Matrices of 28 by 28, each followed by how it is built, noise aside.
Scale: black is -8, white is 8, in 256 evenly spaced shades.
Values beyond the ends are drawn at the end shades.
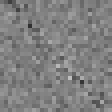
banded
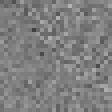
upper triangular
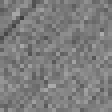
Hankel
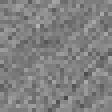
Hankel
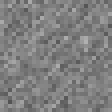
Hankel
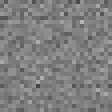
repeating columns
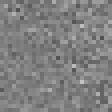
upper triangular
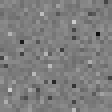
sparse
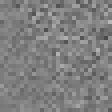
upper triangular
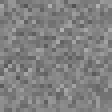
repeating columns
